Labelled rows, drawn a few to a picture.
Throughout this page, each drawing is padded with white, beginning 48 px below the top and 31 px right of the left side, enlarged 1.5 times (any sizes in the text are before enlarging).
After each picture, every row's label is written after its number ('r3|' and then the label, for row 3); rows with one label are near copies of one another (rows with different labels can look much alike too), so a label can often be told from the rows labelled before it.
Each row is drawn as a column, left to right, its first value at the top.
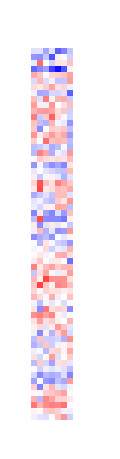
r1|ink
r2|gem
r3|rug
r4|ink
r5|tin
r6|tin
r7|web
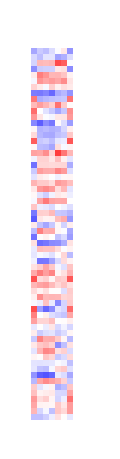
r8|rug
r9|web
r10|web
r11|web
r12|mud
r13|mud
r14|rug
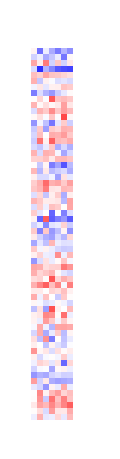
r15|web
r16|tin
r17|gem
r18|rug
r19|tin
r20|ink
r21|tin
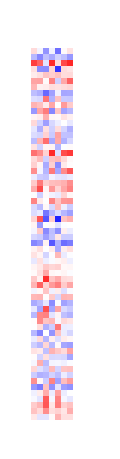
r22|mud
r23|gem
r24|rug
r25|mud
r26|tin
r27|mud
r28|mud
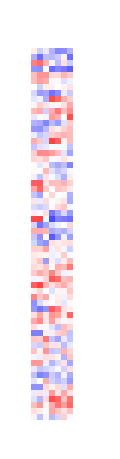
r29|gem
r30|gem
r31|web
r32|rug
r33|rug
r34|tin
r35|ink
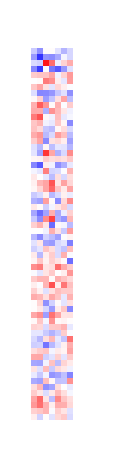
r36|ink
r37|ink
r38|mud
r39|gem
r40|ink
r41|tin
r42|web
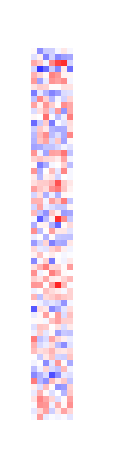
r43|web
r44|tin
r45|ink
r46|web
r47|gem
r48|mud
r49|ink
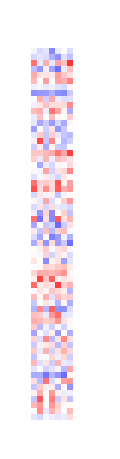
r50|gem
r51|rug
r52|web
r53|rug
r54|gem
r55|web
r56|mud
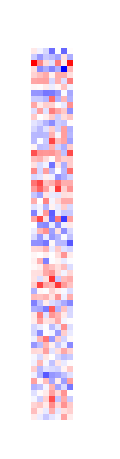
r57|mud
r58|gem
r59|web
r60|rug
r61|gem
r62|tin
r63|mud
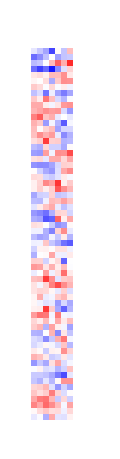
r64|ink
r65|ink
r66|rug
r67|tin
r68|gem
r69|web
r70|mud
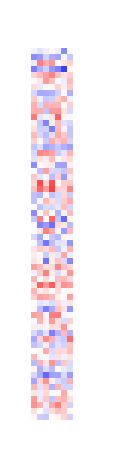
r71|ink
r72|gem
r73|web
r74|gem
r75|ink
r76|tin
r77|web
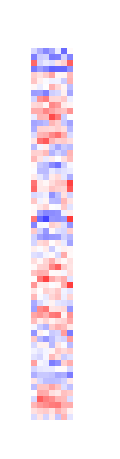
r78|gem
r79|rug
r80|rug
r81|ink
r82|ink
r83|tin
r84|gem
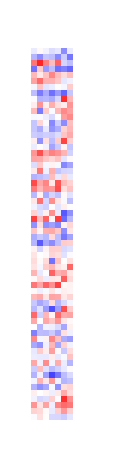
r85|gem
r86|mud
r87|gem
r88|web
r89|gem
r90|rug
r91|ink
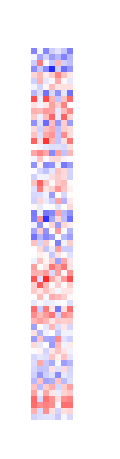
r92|rug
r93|gem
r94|rug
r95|ink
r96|web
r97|ink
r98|rug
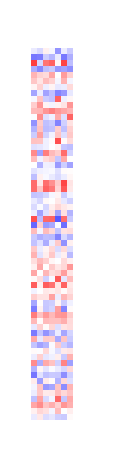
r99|gem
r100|ink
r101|gem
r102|gem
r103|rug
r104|gem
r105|ink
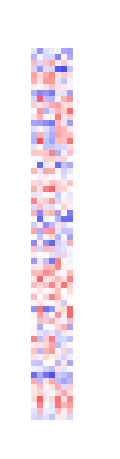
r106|web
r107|rug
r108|web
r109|web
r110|ink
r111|tin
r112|rug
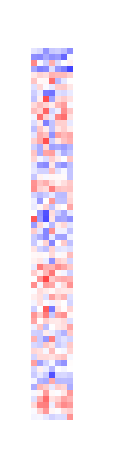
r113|gem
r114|ink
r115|rug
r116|web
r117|ink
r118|ink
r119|tin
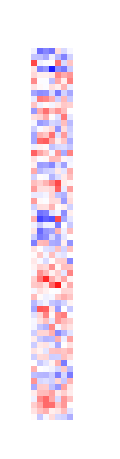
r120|mud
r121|rug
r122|rug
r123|tin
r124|gem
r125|ink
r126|web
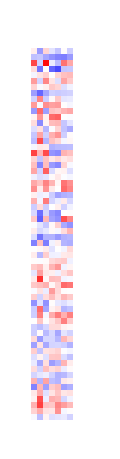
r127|mud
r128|rug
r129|mud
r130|ink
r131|ink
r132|gem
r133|gem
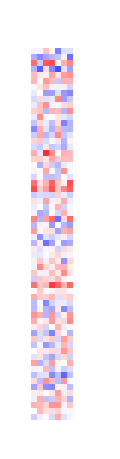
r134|gem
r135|ink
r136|mud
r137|gem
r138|tin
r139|web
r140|gem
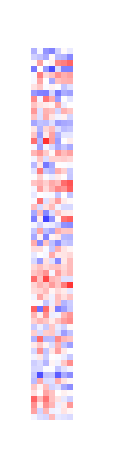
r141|rug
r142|web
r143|rug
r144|tin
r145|web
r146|gem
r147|gem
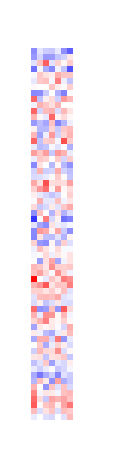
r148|rug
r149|web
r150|gem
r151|ink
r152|web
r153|rug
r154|tin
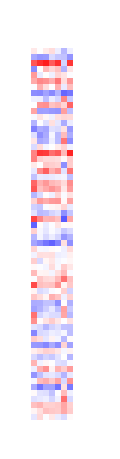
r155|gem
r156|mud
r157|mud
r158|mud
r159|mud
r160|rug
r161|mud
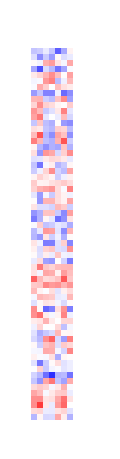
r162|rug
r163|ink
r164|web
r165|web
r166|tin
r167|rug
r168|web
